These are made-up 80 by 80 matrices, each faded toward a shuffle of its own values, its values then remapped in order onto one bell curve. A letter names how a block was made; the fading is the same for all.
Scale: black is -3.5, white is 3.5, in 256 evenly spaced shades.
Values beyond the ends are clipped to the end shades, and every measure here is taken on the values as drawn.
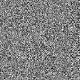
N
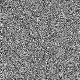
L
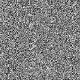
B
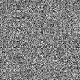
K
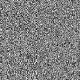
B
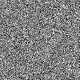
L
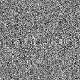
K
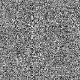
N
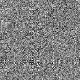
N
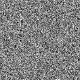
L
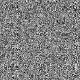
N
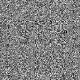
N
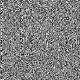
N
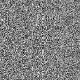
B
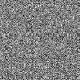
K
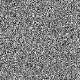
N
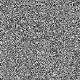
N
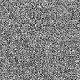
K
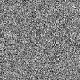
K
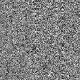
B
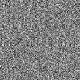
K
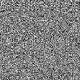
K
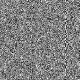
B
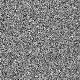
L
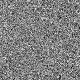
L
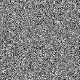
N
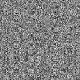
K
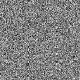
B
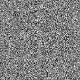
B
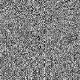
B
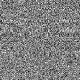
K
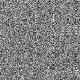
B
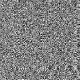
K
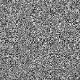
N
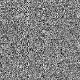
N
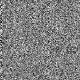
B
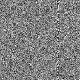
B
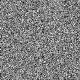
L
